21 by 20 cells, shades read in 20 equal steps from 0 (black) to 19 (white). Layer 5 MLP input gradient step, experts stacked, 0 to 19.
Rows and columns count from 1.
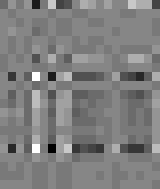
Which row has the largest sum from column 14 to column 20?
1
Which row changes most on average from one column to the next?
17
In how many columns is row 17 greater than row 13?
4
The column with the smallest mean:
7
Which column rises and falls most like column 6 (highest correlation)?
8
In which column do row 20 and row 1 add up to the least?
5
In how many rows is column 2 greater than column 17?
5
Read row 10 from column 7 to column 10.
11 9 9 10
